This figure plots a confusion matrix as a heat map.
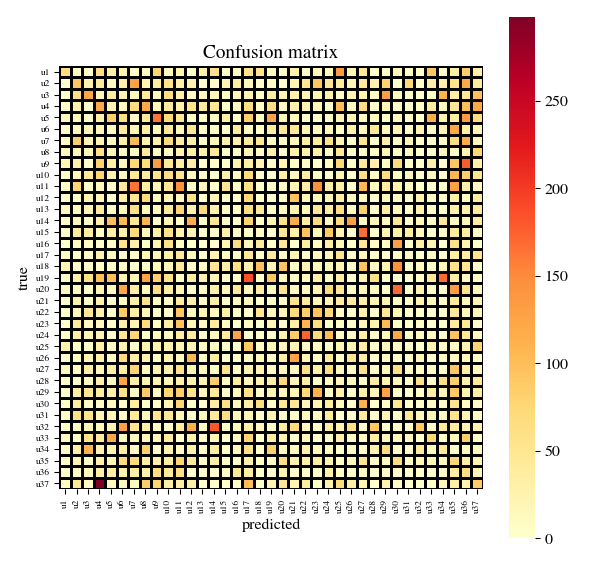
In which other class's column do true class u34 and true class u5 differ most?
u9
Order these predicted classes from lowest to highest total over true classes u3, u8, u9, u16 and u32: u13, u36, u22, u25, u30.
u13, u22, u25, u30, u36
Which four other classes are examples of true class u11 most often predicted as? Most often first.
u7, u23, u35, u27
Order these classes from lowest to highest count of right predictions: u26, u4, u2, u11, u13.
u26, u13, u2, u4, u11
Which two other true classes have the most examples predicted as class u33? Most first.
u5, u1
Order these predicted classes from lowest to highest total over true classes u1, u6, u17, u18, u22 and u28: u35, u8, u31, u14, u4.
u31, u8, u4, u14, u35
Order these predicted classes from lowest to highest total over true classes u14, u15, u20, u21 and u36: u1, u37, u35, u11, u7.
u1, u37, u11, u7, u35
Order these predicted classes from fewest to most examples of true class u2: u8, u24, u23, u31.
u8, u24, u31, u23
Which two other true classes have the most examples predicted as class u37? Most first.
u4, u3
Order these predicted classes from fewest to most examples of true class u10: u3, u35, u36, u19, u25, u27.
u19, u25, u3, u27, u36, u35
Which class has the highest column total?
u35
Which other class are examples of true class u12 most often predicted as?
u21
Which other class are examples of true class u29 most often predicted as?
u23
